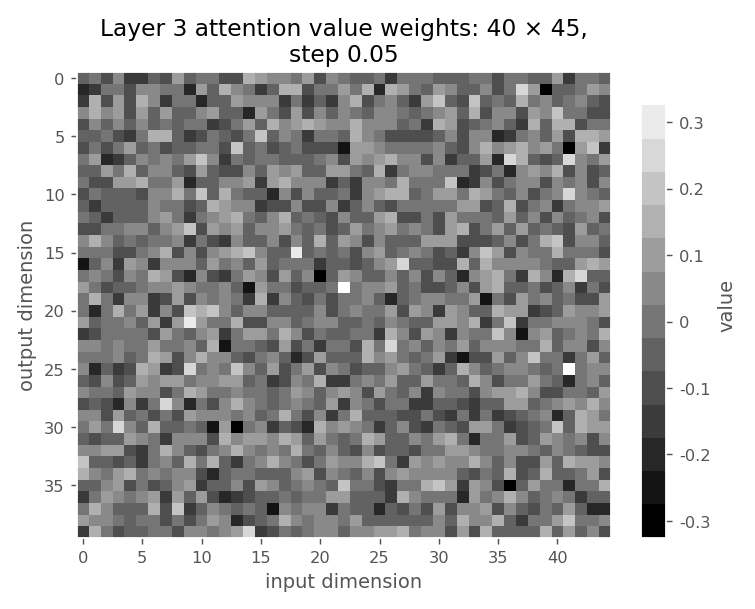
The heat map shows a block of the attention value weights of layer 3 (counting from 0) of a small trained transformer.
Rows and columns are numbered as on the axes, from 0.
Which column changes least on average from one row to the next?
42
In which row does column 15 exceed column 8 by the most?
5
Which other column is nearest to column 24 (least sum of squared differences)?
28
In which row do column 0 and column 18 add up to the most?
15
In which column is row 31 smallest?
33
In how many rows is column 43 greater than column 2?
21
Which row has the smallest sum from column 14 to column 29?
37
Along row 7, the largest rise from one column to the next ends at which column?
36
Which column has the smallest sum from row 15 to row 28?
3
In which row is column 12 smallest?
23
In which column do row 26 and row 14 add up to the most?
20
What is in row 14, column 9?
-0.15
